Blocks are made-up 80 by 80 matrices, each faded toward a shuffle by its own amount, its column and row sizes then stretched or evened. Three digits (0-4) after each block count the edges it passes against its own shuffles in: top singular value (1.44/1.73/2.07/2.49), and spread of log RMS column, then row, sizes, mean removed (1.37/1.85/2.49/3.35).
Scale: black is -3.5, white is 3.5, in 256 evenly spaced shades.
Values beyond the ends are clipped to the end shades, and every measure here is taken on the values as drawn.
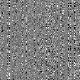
3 4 0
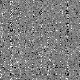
2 3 1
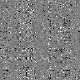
2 3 2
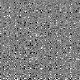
2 3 3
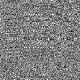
3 0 2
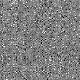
3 1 0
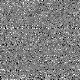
1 0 3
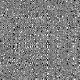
3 2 1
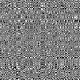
4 1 3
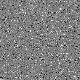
0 0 2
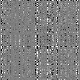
4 4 2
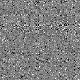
3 1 2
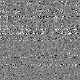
2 1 4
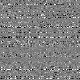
3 1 4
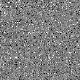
1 1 2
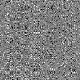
3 2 0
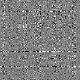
3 3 3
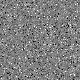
1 0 1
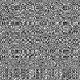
4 0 3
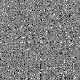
2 1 1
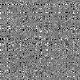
2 3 3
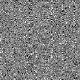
3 2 0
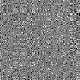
4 2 1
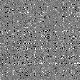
0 3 3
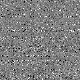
0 0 3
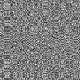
4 1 0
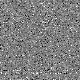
1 0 2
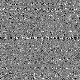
2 0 3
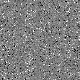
0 2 0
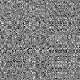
4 0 2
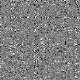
2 3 2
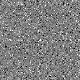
2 1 1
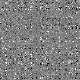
0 3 3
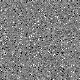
0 2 1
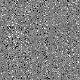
1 3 0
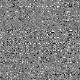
1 1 3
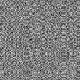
4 0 2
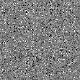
0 2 1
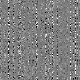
3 4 0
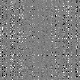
1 4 2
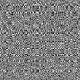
4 1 3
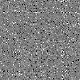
2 2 1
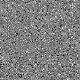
1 1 1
